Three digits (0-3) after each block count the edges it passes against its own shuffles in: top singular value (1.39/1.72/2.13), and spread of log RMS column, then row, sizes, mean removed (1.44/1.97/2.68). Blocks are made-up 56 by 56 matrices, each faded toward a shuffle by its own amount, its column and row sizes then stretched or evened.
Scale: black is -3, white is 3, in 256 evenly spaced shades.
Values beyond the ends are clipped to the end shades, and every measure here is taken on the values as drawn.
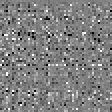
1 3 3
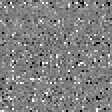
0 0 2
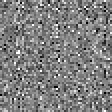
2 2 0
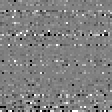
1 0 3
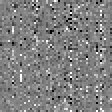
0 3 0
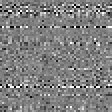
3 1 3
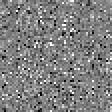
1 2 0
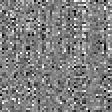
3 2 1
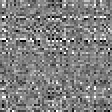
3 2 3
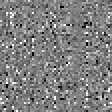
1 2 2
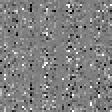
0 3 1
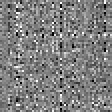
2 3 1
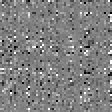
0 3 2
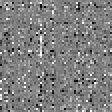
0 3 2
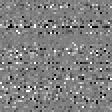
1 0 3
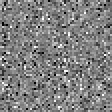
0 2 1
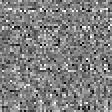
2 0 2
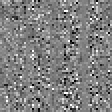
1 3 0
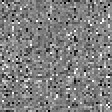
0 2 0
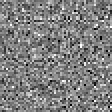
2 1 0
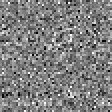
2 1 1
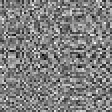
3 1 1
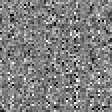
0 3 0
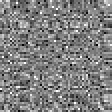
3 0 1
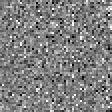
0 1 0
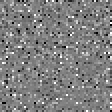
1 1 2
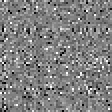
2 1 1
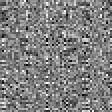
3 2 0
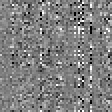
2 3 2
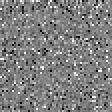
1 0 1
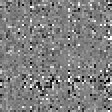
0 3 2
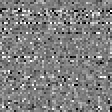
1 0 3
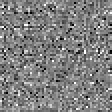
2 0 1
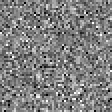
2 0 1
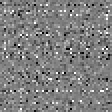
1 2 2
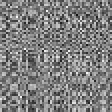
3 0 2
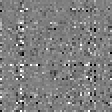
2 2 2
